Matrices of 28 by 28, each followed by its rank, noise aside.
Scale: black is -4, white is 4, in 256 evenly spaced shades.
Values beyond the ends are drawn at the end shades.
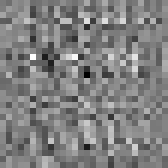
four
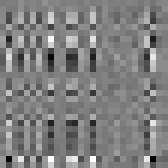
one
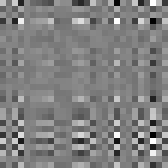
one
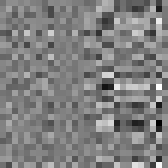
two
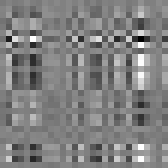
one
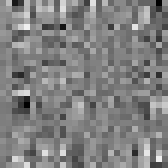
three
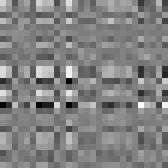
one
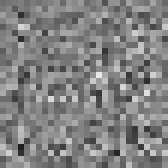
six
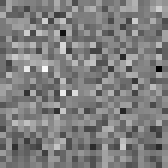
six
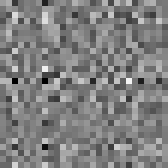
three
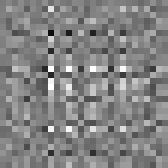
two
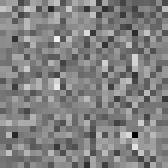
six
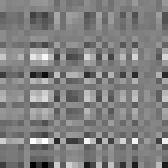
one
